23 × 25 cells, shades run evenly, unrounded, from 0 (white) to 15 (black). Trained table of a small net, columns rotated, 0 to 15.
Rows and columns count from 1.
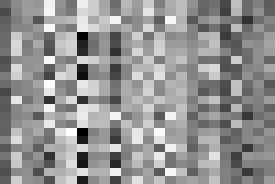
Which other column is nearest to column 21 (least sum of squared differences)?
1
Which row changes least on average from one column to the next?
16
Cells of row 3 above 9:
5
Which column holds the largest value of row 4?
21
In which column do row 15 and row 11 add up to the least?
8
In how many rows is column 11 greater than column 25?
11
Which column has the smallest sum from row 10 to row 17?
14
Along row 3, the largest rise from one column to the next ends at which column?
12
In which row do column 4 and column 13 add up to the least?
17
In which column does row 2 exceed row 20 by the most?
20
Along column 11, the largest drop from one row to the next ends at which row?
22
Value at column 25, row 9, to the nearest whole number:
5
